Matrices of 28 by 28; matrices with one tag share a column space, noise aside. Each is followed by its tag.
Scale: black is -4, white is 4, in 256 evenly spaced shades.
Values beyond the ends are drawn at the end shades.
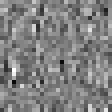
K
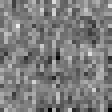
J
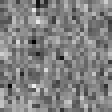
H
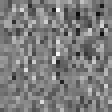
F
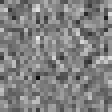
F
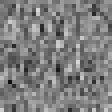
K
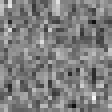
H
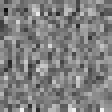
K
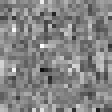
K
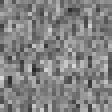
K
